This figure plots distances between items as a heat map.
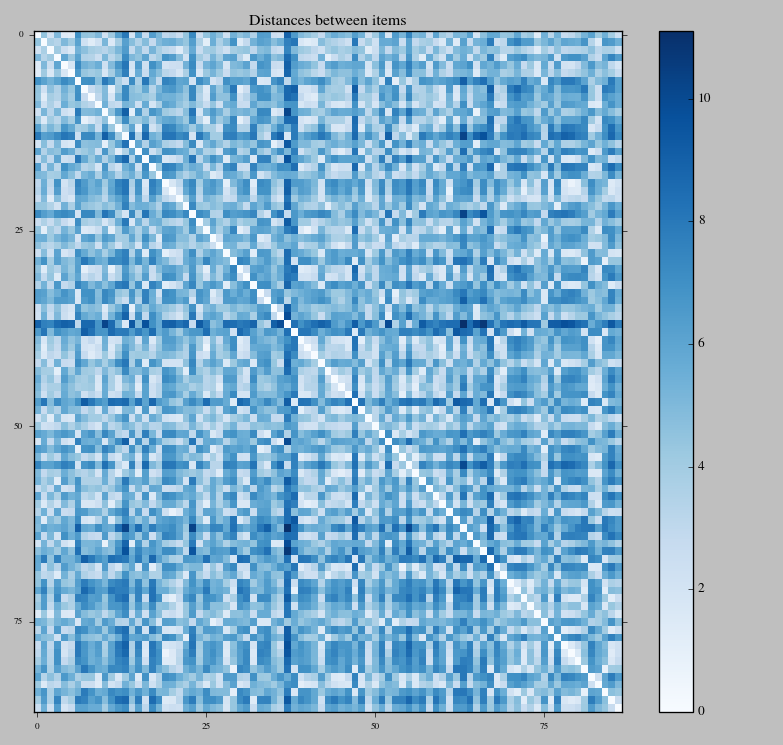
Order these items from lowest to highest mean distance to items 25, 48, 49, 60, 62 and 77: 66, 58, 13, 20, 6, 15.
15, 58, 66, 20, 6, 13
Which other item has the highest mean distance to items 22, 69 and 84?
37
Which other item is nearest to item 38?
71
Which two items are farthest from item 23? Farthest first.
63, 66
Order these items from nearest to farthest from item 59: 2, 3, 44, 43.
44, 3, 43, 2
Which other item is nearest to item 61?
20
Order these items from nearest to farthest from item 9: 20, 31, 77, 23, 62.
31, 62, 77, 23, 20
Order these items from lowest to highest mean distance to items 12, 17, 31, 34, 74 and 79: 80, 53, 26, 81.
26, 53, 80, 81
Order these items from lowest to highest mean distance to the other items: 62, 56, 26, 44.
56, 44, 26, 62
